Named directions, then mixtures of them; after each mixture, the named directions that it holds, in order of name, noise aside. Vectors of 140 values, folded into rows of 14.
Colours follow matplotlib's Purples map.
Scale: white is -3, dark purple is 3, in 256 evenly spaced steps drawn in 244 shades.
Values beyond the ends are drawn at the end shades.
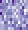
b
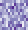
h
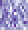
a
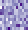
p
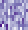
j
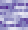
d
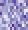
b, h.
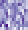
a, j.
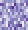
h.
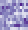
a, d, p.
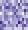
b, d, p.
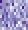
a, b, h.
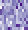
p.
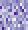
a, p.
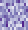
h.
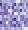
a, d, h.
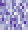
a, b, h.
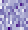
b, p.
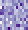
p.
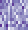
b, j.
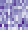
b, d, j.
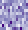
j, p.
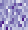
a, h, j.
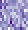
b, h, p.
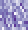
a, p.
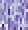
j.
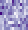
b, d, p.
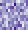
h.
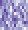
a.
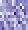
a, b, p.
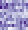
b, d, p.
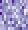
b.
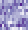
d, j, p.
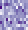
p.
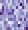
b, p.
